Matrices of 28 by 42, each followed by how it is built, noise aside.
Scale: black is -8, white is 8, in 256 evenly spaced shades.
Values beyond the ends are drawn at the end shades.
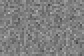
repeating columns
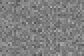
repeating rows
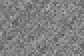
Hankel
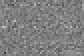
uneven rows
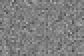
repeating rows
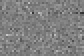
uneven rows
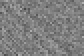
Toeplitz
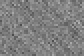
Toeplitz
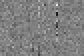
uneven columns
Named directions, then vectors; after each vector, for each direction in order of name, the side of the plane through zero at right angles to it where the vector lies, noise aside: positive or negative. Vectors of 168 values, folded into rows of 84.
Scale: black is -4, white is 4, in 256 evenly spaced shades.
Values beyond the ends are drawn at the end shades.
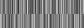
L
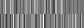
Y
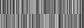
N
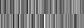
negative, positive, negative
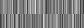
negative, positive, positive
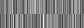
negative, positive, positive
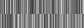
positive, negative, positive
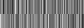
positive, positive, negative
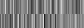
positive, negative, positive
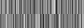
negative, negative, negative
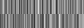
negative, negative, negative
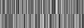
positive, positive, positive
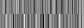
negative, negative, negative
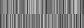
negative, positive, positive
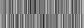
positive, negative, negative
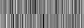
positive, negative, negative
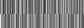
positive, positive, negative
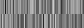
negative, positive, negative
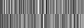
negative, negative, positive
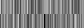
positive, negative, positive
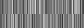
negative, positive, positive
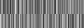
positive, positive, negative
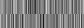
positive, negative, negative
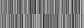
positive, negative, negative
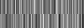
positive, positive, positive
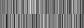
negative, positive, positive
